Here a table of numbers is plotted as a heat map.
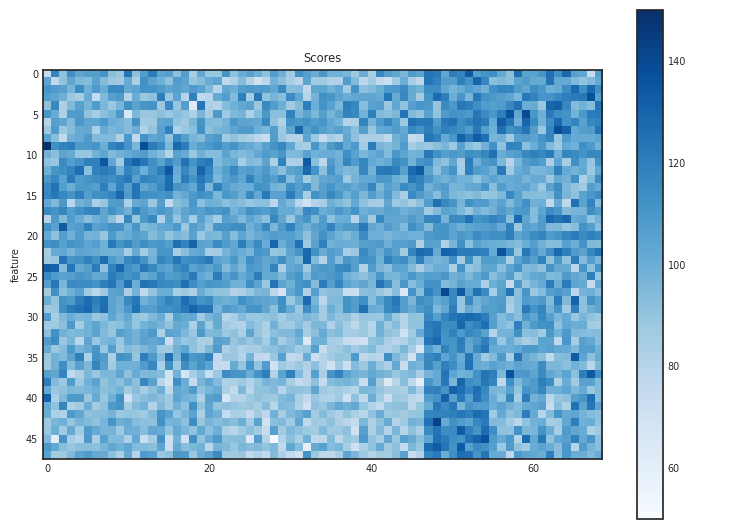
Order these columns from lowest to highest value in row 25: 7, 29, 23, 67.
29, 7, 23, 67
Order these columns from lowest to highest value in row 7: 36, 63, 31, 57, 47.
36, 57, 47, 31, 63
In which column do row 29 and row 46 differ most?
32
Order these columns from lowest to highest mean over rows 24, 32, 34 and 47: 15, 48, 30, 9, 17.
30, 15, 9, 17, 48
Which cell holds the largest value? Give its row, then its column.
9, 0
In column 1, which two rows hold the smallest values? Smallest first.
45, 1
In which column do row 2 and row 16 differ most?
64
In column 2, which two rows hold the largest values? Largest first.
19, 23
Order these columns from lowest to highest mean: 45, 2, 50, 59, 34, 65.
34, 45, 2, 65, 59, 50
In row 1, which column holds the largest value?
53
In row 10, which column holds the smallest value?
15
